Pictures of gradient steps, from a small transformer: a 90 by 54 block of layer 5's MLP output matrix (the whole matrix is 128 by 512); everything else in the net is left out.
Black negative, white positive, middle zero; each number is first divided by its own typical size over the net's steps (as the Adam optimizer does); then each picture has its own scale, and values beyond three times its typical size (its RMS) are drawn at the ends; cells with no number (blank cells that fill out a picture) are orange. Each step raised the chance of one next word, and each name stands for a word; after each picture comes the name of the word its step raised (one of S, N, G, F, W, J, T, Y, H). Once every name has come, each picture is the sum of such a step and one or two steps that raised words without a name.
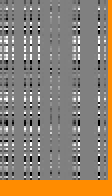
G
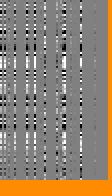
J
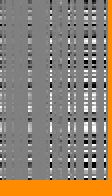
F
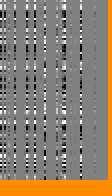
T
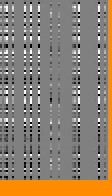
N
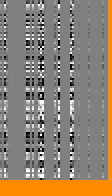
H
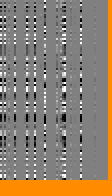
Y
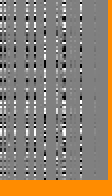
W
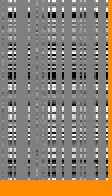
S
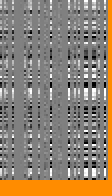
J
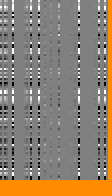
N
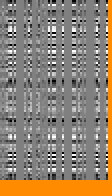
F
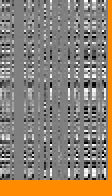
F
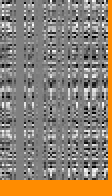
W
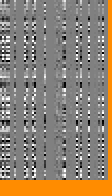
G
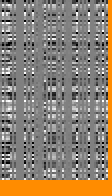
H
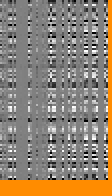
F
